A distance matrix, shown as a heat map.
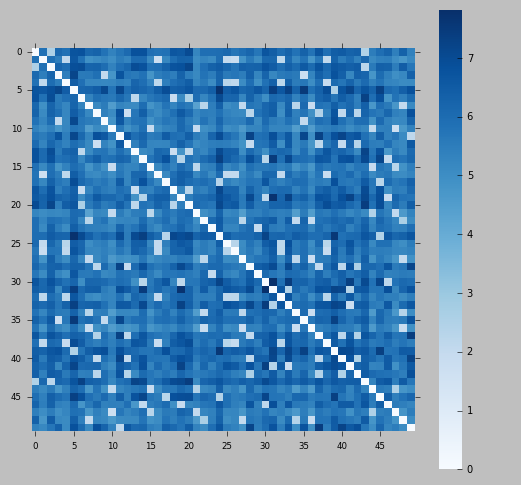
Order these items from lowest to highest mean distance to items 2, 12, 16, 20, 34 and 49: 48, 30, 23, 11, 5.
48, 11, 23, 30, 5
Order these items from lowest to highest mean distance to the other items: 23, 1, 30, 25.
1, 25, 23, 30
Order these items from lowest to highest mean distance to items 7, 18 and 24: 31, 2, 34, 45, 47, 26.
34, 45, 47, 26, 31, 2
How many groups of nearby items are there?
13
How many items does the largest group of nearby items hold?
7
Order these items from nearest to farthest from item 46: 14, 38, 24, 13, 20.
14, 13, 20, 38, 24
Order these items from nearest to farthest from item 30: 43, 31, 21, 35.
21, 35, 43, 31
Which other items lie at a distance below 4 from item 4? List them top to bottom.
1, 16, 25, 26, 32, 38
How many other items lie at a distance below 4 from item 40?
5
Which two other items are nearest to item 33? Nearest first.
41, 31
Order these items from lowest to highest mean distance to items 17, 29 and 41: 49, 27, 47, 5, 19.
47, 27, 49, 19, 5
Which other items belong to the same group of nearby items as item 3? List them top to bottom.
9, 35
